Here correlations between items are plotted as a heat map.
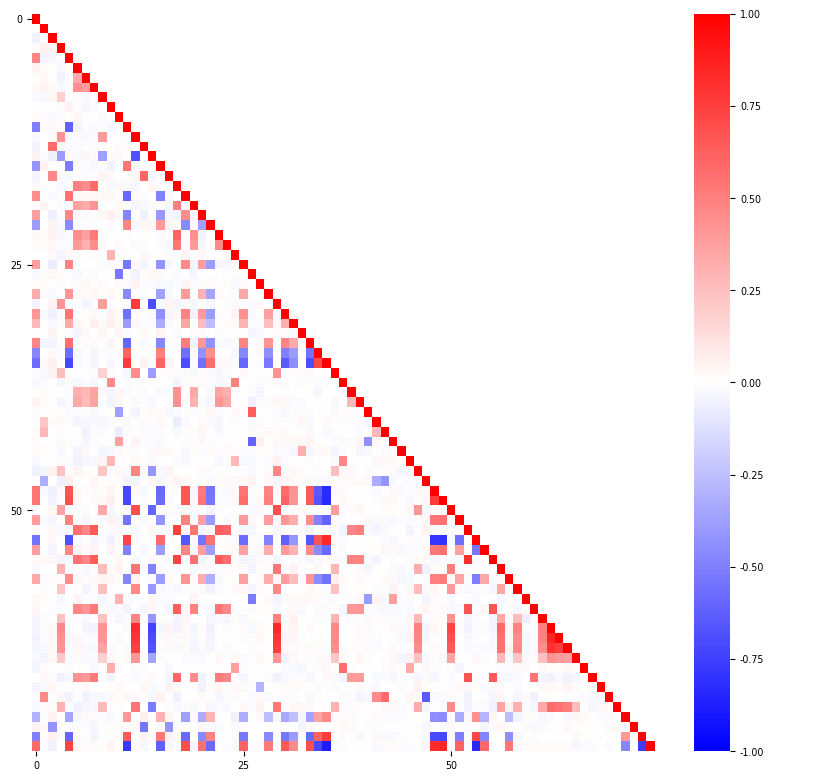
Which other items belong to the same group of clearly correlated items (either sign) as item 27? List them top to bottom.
68
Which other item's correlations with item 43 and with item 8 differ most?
26
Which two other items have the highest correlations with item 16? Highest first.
13, 2
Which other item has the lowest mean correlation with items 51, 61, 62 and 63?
14
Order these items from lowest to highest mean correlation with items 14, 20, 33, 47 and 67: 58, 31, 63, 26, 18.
63, 58, 26, 31, 18
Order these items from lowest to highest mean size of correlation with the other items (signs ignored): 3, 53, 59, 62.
59, 3, 62, 53
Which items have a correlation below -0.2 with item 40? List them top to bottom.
10, 43, 59
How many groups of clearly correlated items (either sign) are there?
9
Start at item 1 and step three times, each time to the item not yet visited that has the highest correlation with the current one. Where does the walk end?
41
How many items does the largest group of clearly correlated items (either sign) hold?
23
